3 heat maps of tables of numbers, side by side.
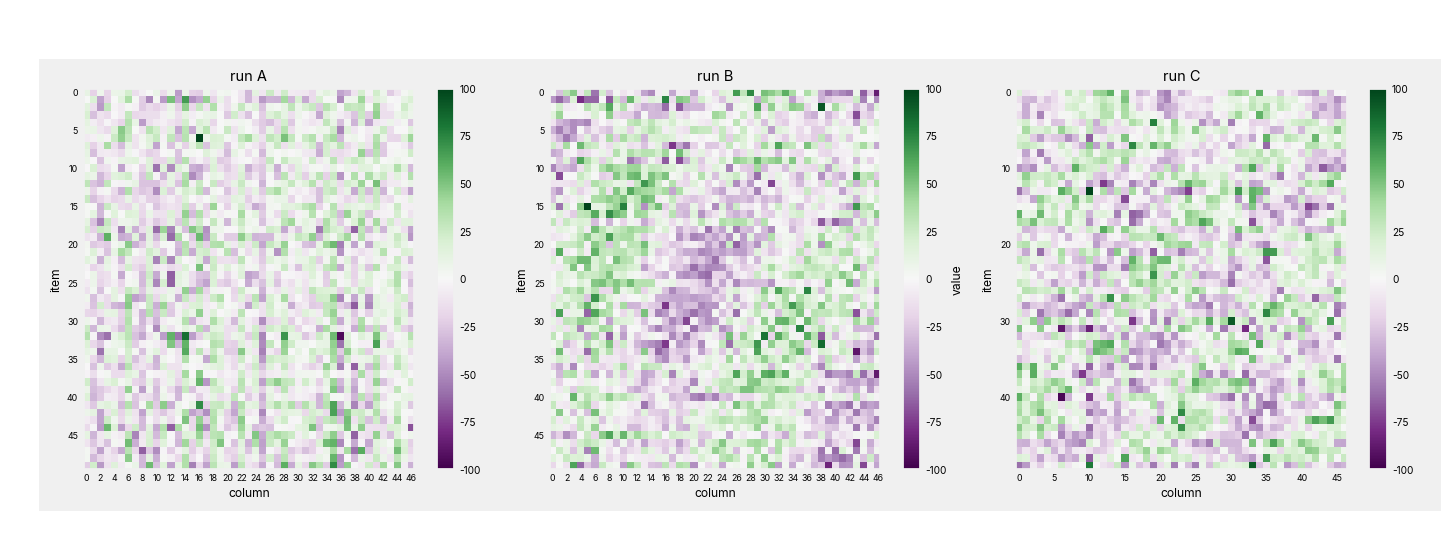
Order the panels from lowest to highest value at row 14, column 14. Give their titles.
run C, run A, run B
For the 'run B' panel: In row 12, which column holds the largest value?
13
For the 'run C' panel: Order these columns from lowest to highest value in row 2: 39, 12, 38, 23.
23, 39, 38, 12
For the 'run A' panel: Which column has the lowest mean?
25
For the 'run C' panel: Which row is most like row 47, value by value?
19
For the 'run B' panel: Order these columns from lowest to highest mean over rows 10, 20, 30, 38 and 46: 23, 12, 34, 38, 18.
18, 38, 23, 12, 34
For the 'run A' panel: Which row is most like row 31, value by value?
13
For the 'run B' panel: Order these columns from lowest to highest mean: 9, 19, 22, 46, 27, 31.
19, 22, 46, 27, 31, 9
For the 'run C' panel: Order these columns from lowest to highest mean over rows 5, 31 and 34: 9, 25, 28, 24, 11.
9, 11, 28, 24, 25
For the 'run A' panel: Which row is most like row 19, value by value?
44
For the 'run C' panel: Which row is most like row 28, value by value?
46
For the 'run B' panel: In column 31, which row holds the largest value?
37
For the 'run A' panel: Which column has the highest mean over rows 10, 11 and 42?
35
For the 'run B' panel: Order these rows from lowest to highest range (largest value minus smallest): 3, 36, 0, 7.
36, 3, 7, 0
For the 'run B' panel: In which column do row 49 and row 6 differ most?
3
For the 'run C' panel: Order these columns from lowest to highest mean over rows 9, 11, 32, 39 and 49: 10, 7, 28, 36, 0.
0, 36, 7, 28, 10
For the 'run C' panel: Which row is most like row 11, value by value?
5
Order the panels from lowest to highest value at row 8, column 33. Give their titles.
run A, run B, run C
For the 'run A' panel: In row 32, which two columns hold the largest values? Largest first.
14, 28
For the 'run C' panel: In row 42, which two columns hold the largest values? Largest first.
23, 3
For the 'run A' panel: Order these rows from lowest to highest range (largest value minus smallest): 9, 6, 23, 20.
9, 23, 20, 6
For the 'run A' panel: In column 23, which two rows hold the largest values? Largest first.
6, 19
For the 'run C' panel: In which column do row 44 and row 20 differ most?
10
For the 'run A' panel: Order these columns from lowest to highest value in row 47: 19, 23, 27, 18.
23, 27, 19, 18
